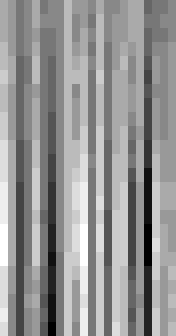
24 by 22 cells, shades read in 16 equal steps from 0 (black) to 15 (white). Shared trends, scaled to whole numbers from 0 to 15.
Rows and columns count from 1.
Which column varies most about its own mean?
7
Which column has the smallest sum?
19
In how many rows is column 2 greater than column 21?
14
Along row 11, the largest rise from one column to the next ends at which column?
20
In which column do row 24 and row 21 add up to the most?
11
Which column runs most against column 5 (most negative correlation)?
4
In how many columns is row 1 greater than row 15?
8
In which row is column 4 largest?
22
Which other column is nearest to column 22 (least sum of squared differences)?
21
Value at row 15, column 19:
1
